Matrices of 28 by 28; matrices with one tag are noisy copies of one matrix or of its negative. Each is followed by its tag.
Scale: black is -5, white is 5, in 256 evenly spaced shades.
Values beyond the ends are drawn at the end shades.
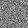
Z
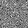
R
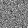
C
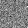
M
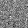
M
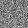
M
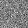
R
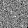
C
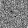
C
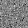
Z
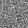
Z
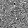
Z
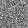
Z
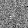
M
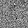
Z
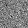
R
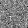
M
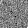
C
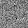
Z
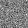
R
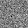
R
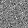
Z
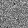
Z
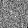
C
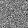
R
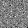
C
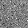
Z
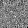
C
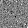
C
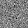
Z
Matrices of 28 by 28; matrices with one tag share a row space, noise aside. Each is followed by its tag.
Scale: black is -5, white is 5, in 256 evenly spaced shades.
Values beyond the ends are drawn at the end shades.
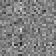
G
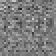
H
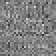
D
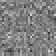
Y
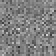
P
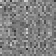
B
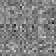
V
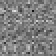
H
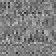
D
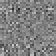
P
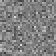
G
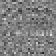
H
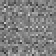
H
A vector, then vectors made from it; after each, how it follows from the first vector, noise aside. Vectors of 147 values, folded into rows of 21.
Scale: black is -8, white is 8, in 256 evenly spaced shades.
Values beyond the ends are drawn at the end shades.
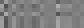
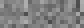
reversed.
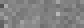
negated, partly zeroed.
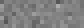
partly zeroed.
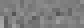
partly zeroed.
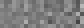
reversed.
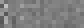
negated, partly zeroed.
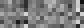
reversed, negated, scaled up.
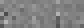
negated, partly zeroed.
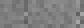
reversed, negated, shrunk.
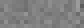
reversed, negated, shrunk.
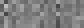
negated.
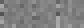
partly zeroed.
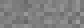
reversed, negated, shrunk.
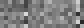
reversed, negated, scaled up.
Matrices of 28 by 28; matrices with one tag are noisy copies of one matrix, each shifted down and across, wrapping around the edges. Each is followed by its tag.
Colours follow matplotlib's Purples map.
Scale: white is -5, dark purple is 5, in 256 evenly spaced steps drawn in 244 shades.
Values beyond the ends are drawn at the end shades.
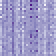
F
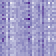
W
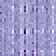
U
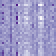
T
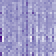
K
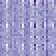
U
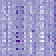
F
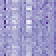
T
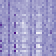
T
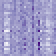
T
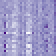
T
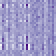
K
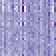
K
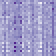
F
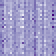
F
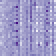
W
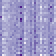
W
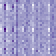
U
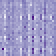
U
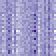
W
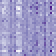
T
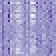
T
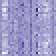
T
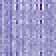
K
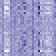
T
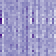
K
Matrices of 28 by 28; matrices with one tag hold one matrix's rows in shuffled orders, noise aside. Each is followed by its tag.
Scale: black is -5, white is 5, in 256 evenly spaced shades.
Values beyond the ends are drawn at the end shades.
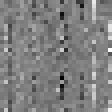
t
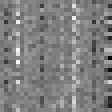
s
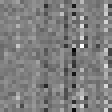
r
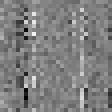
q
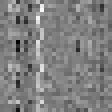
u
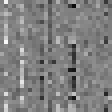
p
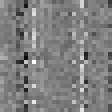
q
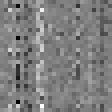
u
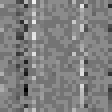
q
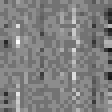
s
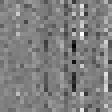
r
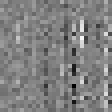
r
